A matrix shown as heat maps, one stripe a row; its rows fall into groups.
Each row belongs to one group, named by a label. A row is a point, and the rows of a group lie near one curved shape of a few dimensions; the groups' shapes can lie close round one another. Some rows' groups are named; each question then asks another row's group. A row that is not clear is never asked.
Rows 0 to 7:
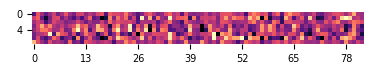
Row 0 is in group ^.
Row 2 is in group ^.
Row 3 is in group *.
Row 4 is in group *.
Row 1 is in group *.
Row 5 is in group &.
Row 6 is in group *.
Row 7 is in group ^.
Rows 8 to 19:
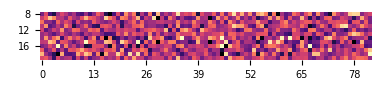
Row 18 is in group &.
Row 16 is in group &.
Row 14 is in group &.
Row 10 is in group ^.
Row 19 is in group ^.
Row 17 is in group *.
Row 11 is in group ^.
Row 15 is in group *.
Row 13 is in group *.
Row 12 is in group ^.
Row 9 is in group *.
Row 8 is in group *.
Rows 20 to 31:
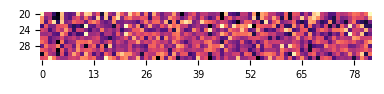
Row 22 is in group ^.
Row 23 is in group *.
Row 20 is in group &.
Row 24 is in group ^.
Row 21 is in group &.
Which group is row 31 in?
*
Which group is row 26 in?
*
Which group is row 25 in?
*
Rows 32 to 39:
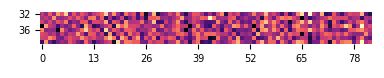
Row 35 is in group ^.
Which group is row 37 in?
&
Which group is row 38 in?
*
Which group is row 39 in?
^
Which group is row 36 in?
&
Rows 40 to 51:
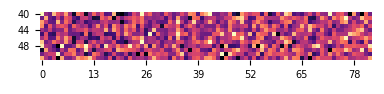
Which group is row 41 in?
^
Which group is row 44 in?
&
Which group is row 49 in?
^
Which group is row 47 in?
^
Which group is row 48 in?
&
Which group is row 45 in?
*
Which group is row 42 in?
^
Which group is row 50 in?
&
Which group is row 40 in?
^
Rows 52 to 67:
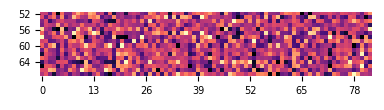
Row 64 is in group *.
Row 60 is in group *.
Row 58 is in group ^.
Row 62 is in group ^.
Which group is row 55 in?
&
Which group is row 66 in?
*
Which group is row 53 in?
^
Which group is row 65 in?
^
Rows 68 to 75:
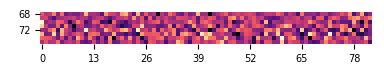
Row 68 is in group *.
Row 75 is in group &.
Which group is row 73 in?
^
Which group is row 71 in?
^
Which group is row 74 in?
&
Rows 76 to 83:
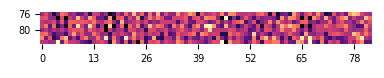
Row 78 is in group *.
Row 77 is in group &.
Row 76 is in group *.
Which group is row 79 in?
&
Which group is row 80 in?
&
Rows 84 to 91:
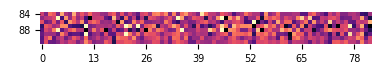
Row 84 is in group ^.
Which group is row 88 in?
&
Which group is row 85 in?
&
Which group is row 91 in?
^
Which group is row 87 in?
*
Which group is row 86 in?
*
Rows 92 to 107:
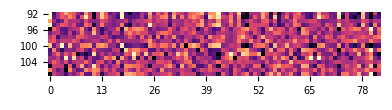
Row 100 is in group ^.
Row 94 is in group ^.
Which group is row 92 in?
^
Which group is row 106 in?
&
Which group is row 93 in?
^
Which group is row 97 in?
^
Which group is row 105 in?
^
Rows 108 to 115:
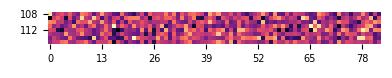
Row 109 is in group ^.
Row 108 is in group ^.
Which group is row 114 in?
*
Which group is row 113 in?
&
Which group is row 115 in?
&
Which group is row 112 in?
*
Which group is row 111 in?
&
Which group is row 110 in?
*
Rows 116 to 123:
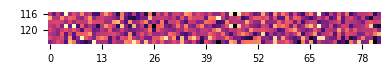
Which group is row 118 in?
*
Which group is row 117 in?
^
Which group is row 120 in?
^
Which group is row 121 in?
*
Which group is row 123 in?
*
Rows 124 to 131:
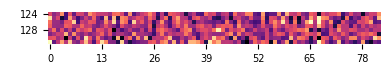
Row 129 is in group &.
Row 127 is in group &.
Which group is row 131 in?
^
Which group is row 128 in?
&
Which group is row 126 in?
&
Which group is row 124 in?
*
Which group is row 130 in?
&
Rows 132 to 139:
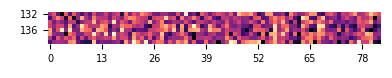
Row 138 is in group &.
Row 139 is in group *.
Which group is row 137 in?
&
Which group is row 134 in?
&
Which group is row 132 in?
^
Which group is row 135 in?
^
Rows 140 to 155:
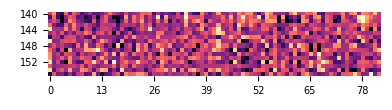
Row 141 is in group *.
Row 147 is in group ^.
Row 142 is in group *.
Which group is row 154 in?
^
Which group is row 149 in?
&
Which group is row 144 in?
^
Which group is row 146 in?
*
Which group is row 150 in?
&
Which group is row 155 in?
^
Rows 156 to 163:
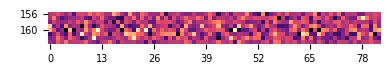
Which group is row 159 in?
^
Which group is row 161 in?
^
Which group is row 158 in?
&
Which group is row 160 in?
&
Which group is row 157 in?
*
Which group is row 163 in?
&
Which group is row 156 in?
*
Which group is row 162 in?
*
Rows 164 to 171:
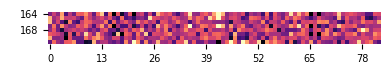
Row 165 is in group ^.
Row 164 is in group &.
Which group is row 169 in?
&
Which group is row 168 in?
*
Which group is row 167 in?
&
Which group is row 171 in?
*
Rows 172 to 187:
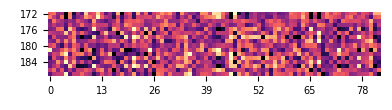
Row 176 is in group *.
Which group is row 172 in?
&
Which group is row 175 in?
^
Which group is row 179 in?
&
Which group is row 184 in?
&
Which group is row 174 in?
^
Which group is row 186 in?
&
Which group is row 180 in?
^
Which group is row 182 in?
&
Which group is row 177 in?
&
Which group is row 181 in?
^
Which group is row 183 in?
*
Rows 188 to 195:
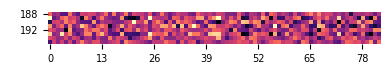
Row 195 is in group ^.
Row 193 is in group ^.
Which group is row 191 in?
^
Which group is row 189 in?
^
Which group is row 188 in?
&
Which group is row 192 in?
&
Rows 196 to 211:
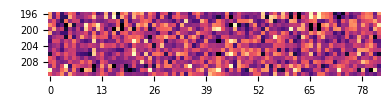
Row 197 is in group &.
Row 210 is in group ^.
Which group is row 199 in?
&
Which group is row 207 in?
^
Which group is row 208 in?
*
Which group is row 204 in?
&
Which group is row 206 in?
*
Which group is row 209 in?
&
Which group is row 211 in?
^
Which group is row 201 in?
&
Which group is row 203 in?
*
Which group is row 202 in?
^
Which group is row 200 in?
&
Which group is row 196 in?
&
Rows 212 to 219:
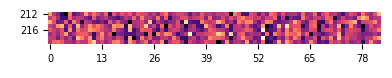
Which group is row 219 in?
*
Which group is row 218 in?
*
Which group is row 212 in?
&
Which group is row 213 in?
*
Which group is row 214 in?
^
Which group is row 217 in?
&
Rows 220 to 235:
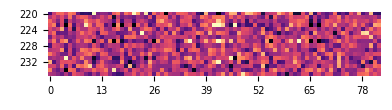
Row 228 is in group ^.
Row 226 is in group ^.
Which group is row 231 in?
&
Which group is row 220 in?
*
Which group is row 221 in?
&
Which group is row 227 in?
&
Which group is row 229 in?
^
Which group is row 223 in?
&
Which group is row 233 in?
*
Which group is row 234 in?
&
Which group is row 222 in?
&
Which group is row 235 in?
*
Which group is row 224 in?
*
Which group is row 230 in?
*
